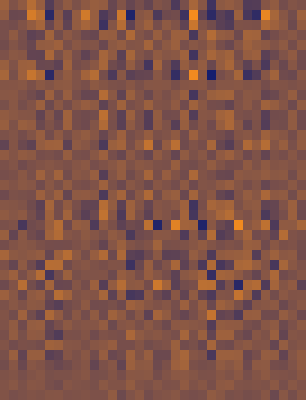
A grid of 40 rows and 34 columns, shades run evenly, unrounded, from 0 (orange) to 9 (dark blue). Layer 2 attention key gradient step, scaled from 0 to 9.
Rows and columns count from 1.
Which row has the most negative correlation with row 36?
32
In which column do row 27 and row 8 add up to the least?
22
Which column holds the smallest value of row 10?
12
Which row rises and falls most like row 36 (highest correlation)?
33
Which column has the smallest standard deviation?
9
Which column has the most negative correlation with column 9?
26
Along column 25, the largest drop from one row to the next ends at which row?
28
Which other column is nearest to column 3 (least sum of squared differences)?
18
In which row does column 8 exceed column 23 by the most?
29
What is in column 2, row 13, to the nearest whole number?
5
